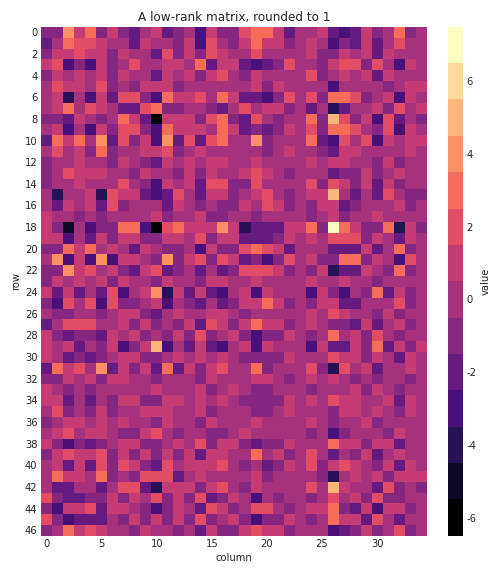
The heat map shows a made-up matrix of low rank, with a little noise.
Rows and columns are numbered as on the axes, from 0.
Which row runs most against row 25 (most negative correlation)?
21
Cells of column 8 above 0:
17
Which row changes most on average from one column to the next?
10
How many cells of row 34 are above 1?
1
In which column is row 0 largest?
2
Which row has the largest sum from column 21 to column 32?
18
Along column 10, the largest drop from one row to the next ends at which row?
8
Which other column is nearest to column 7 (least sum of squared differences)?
24
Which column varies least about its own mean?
23
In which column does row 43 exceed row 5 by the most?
26
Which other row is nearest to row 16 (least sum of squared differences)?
25
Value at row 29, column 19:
-3
